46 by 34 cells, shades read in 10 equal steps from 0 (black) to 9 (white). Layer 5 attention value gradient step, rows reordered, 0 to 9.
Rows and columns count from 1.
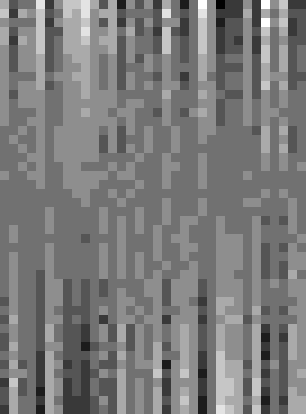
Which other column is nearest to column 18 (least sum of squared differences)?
21
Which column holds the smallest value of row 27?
10
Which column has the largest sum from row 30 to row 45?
25
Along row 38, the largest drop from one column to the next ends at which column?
30
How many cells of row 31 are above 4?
12
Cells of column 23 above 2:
37
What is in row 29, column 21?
5
